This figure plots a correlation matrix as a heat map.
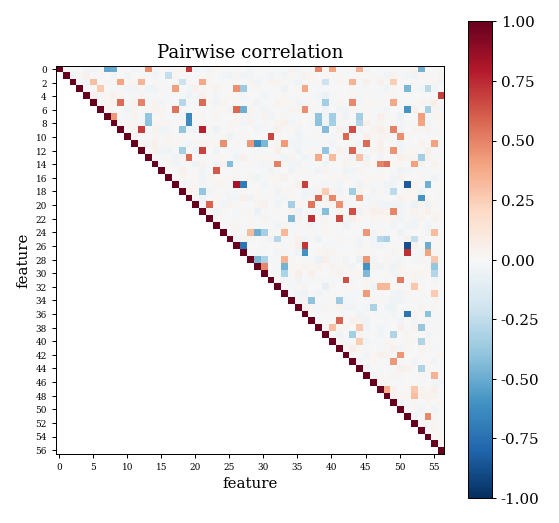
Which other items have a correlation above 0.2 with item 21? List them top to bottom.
2, 5, 9, 12, 43, 49
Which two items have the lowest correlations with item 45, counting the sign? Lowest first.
29, 30
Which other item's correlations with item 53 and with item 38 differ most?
19
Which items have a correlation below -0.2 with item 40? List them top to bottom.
7, 8, 53
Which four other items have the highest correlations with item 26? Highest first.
17, 36, 6, 3
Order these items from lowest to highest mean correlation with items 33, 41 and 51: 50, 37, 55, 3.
3, 50, 55, 37
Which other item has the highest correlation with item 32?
14
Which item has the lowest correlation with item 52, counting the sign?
25
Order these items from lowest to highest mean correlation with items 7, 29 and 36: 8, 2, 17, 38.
38, 2, 8, 17
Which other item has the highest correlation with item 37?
22
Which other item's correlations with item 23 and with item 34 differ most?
15
